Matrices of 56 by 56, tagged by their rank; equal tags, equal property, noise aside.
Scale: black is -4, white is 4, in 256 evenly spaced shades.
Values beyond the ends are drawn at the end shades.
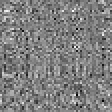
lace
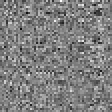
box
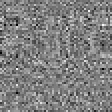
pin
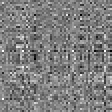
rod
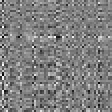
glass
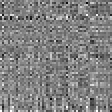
rod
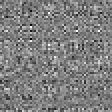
pin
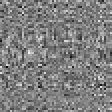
lace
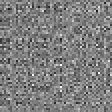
lace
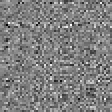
box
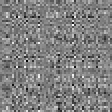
pin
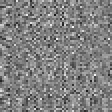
box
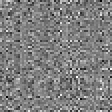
rod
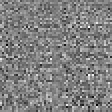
box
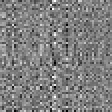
glass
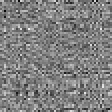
box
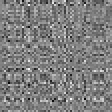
rod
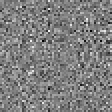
lace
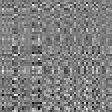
glass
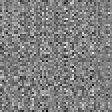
box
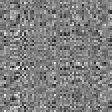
rod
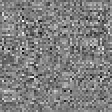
lace
